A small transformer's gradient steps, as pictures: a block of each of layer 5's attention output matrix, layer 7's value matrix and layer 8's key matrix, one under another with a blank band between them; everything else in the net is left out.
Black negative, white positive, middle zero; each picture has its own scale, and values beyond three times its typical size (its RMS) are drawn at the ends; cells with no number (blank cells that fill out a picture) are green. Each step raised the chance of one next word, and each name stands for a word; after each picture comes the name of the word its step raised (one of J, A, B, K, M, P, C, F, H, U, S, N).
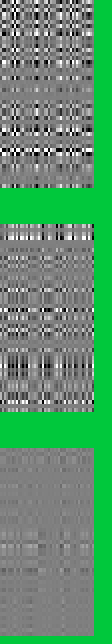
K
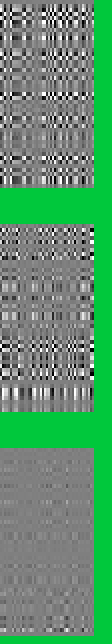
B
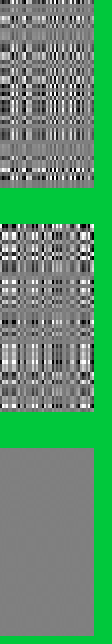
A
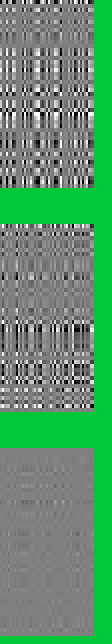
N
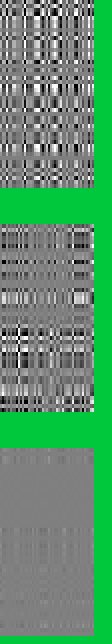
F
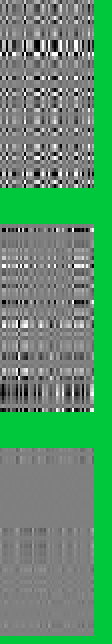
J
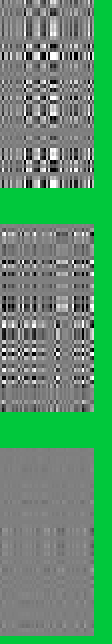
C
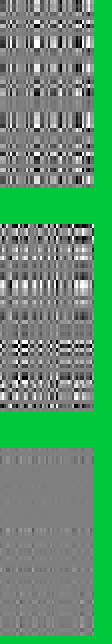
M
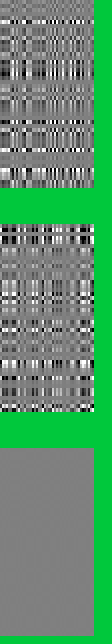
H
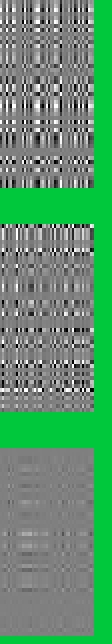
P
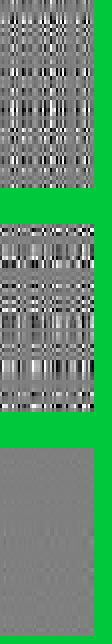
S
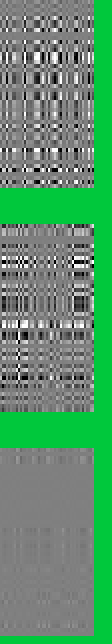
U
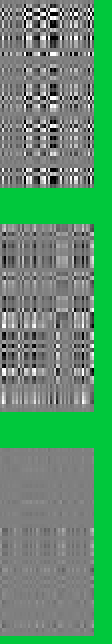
B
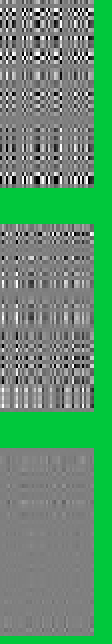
B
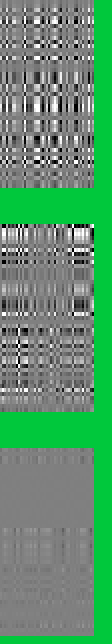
P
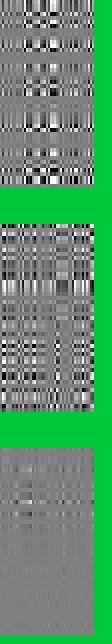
M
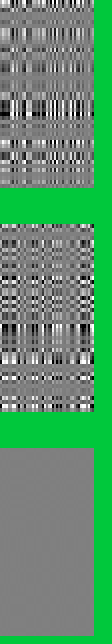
N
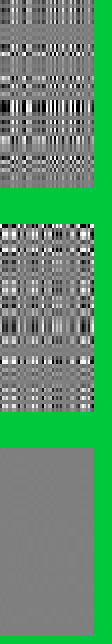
P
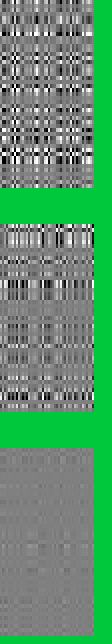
S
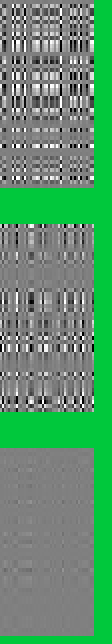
F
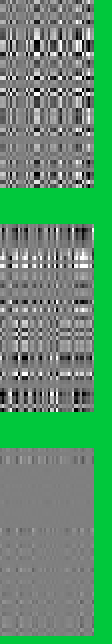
J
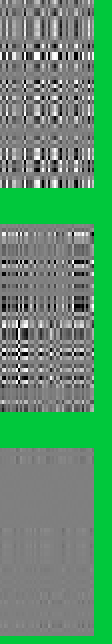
C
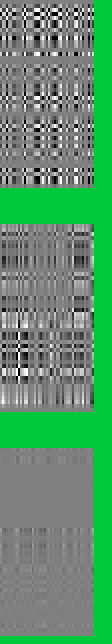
B
